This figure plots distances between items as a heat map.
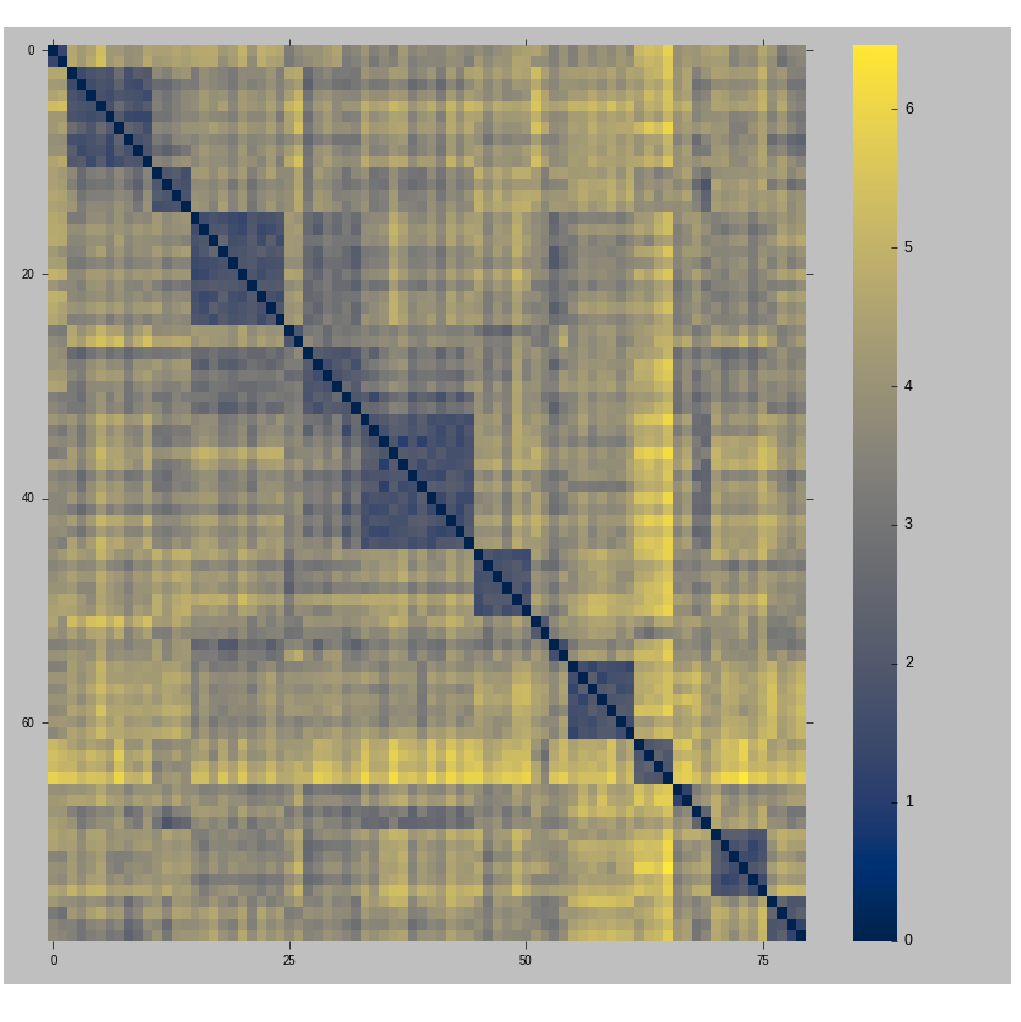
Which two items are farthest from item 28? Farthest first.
65, 64
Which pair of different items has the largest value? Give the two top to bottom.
65, 73
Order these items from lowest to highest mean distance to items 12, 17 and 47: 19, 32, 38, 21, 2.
19, 21, 32, 38, 2
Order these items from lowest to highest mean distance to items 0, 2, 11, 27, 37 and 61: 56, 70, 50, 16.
56, 16, 70, 50
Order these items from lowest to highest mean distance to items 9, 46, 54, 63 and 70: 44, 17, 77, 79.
17, 79, 77, 44
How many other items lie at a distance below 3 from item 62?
3
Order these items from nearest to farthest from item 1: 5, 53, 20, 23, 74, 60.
53, 74, 60, 23, 20, 5
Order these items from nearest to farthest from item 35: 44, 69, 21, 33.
44, 33, 69, 21
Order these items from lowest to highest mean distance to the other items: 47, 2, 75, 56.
2, 47, 56, 75
